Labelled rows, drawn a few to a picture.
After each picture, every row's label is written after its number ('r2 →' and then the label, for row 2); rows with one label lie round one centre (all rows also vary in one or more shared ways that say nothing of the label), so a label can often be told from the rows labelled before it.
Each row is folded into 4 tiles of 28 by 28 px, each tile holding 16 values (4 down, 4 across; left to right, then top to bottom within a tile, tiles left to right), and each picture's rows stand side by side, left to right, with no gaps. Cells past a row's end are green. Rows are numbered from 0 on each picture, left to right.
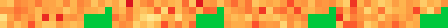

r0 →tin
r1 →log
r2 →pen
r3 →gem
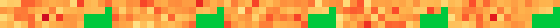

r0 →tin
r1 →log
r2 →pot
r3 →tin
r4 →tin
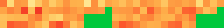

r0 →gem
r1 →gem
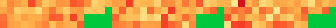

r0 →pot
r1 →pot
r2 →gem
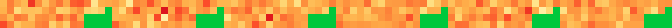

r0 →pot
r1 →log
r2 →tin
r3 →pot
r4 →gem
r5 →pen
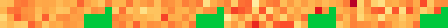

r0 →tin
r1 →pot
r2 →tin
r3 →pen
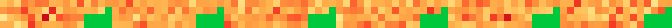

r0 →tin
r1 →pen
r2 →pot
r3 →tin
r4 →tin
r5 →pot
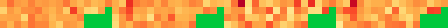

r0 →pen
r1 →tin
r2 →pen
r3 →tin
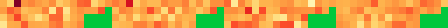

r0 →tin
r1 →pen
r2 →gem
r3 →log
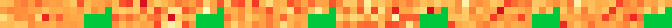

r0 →tin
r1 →pen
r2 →pen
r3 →pot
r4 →pot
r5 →pot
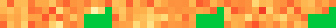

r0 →pen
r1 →log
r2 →pen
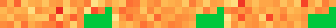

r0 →pot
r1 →tin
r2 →tin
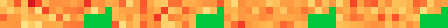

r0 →log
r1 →pen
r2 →gem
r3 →tin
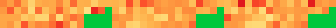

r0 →pot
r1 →log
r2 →log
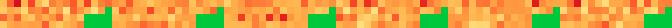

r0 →pen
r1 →pen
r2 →tin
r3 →log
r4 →log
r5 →pen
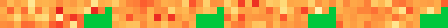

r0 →pot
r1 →tin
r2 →gem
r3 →pen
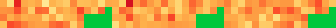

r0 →gem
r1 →tin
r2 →log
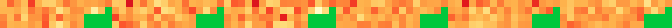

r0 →pen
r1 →gem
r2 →pen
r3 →pen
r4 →log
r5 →gem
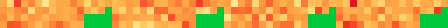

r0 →gem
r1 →log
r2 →tin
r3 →gem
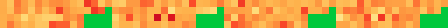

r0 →log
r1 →tin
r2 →gem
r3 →tin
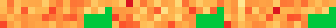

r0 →pot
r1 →gem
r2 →pot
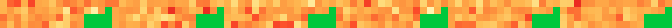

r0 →pen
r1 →log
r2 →gem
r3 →gem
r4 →gem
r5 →tin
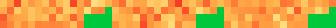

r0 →pot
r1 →pen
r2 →pen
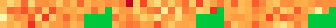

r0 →tin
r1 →pen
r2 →pen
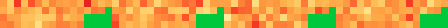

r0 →log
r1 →pot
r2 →tin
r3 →pot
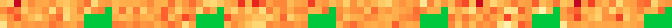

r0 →tin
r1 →pot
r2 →log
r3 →gem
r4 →pen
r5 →tin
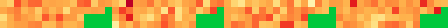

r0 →tin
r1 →tin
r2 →gem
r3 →log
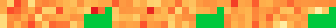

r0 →tin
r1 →pen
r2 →pen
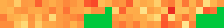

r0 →log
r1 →pot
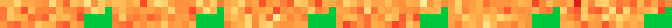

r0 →gem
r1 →gem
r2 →log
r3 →gem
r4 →log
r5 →pen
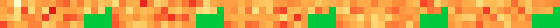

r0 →pot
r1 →pot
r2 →pot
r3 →log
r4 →pen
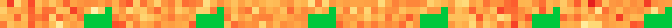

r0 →pen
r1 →pot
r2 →gem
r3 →pot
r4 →log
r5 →log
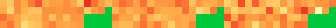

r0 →log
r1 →pen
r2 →gem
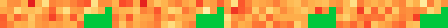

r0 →pot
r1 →pen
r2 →tin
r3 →gem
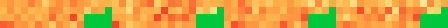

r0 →pot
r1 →pot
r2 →gem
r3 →gem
